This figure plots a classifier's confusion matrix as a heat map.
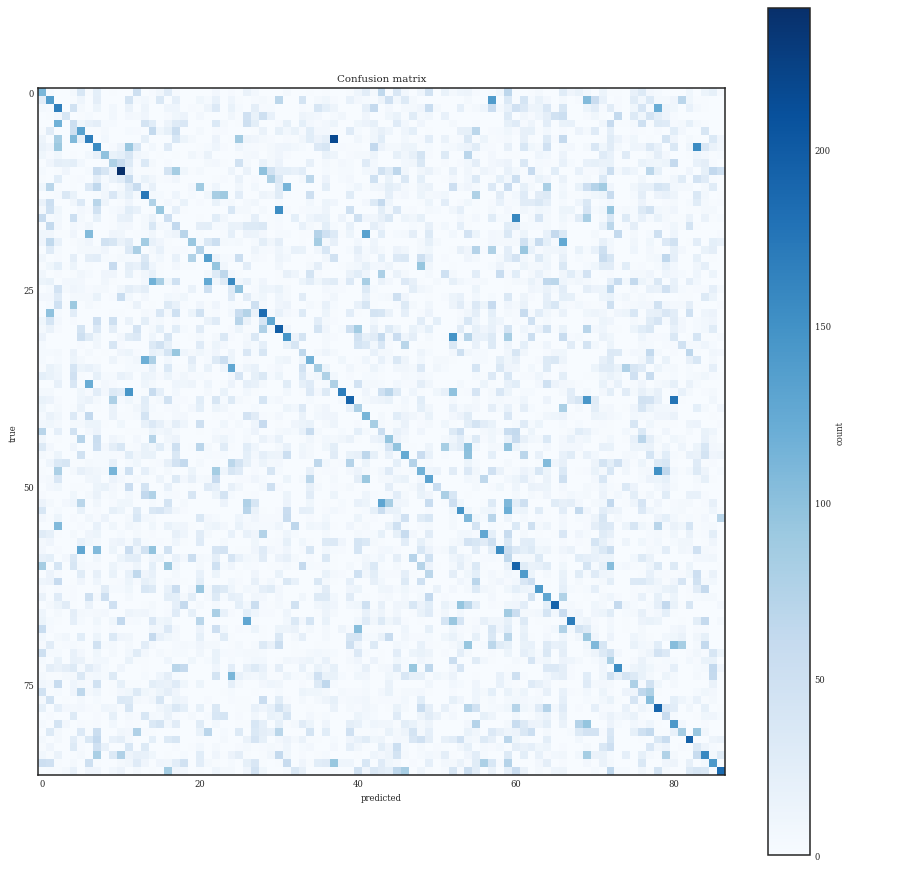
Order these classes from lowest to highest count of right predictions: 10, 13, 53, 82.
53, 13, 82, 10
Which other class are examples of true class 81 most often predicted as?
83
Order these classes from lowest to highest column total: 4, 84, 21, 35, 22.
21, 35, 84, 4, 22
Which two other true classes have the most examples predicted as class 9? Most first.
48, 39
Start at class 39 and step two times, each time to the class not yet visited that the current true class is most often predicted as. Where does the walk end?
69
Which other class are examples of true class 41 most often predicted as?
6
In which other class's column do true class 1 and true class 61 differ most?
57
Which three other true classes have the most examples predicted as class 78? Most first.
48, 2, 55
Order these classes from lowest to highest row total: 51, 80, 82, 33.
51, 33, 80, 82
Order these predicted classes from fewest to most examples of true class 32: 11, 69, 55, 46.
11, 55, 69, 46
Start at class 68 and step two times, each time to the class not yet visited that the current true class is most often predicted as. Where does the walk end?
66
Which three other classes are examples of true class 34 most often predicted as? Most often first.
13, 14, 23
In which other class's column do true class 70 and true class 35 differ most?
24
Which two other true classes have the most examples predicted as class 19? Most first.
21, 59
